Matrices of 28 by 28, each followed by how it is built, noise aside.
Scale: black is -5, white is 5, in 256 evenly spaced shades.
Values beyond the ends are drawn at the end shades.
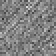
Hankel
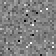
sparse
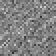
Hankel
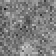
smooth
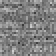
blocks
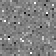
sparse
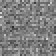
blocks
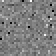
sparse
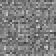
blocks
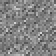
Hankel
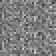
repeating rows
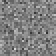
blocks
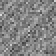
Hankel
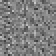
repeating rows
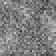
smooth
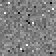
sparse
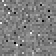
sparse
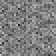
repeating rows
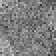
smooth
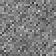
Hankel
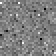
sparse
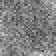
smooth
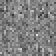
blocks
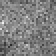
smooth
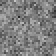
smooth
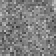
smooth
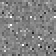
sparse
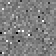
sparse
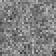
smooth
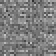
blocks
